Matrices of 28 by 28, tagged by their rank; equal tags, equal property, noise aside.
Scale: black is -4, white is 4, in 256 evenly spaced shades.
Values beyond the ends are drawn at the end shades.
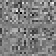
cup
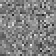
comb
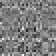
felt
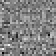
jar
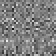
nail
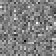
comb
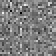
jar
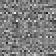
felt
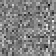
comb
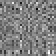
nail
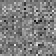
comb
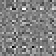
nail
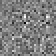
cup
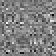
felt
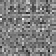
cup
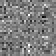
cup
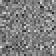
cup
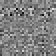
jar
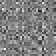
nail
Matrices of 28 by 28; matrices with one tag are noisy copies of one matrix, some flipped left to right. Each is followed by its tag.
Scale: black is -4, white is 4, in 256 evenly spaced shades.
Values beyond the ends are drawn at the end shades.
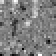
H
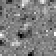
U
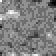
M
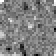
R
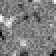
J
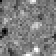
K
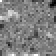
M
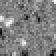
J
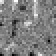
H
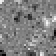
J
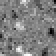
K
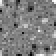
R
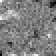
M
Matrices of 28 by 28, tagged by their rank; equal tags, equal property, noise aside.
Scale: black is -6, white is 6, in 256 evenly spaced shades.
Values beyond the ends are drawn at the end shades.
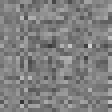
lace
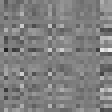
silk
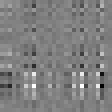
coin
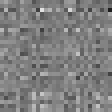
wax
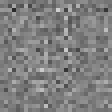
lace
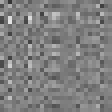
silk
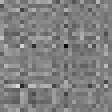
wax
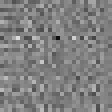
wax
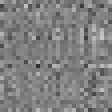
lace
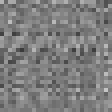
wax
